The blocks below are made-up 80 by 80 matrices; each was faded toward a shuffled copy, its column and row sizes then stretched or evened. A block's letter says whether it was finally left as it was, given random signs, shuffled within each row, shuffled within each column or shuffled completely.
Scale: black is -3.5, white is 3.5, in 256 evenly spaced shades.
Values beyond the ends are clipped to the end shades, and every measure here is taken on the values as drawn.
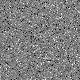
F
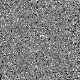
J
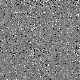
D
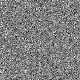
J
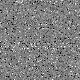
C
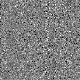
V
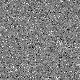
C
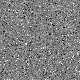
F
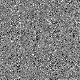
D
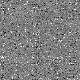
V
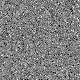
F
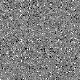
V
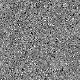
V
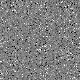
J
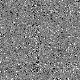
D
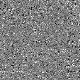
D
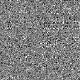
V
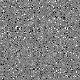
V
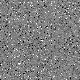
J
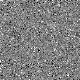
D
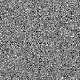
V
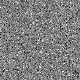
J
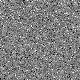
F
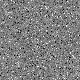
F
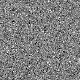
J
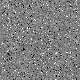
J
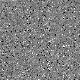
D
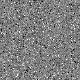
J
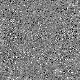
D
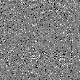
V
